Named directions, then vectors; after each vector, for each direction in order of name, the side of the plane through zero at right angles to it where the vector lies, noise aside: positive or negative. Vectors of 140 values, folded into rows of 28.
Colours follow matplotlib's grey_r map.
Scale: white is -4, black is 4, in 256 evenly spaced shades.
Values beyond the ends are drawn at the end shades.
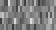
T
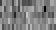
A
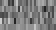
positive, negative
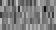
positive, negative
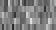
positive, positive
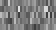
negative, positive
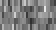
negative, negative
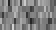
negative, negative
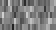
positive, positive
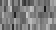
positive, positive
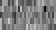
positive, negative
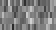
positive, positive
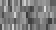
negative, negative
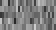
positive, negative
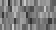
negative, negative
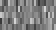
negative, positive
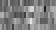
positive, positive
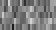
positive, positive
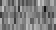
positive, negative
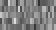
negative, positive
